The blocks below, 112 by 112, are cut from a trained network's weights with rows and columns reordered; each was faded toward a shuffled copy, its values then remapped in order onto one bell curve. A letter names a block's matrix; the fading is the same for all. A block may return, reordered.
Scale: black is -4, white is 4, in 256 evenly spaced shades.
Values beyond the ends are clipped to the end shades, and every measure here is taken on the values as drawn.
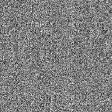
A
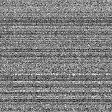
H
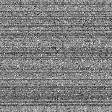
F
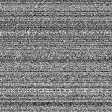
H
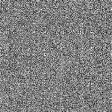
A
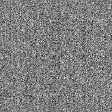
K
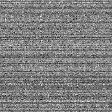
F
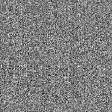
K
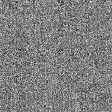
A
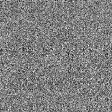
A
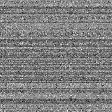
F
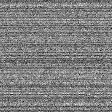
H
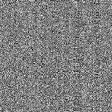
K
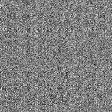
K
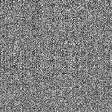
K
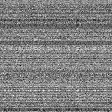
H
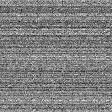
H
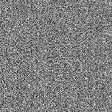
A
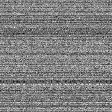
H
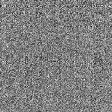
K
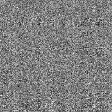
K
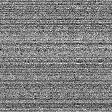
H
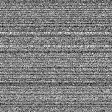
H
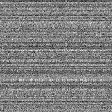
H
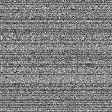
F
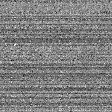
F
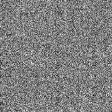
A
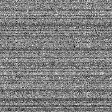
F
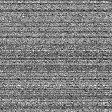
H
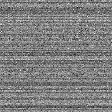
F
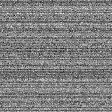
H
